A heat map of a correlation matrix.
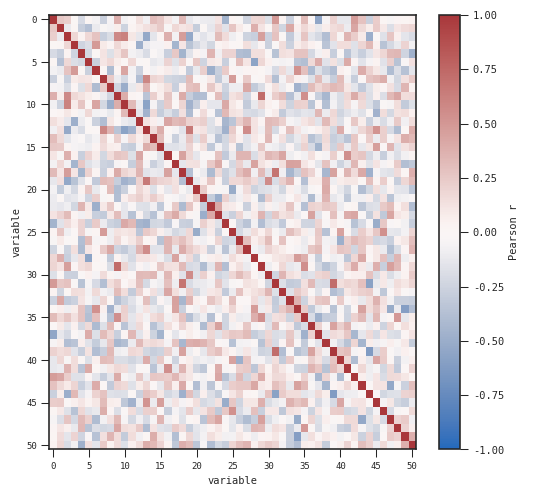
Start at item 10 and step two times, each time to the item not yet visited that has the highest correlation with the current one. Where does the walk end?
9
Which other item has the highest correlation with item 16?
41
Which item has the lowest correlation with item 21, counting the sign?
23
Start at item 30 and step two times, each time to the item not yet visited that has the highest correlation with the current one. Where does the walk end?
13
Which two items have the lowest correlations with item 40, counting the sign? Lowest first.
26, 42
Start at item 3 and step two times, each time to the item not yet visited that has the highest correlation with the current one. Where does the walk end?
34
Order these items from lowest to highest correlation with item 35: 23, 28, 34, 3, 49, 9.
49, 23, 3, 34, 28, 9
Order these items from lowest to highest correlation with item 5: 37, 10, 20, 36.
10, 36, 20, 37
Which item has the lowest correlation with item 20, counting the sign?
25
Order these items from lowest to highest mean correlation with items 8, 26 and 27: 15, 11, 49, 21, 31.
15, 11, 21, 31, 49
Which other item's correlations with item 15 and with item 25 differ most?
37
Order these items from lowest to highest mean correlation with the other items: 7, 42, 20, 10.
20, 10, 7, 42
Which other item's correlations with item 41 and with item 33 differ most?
18
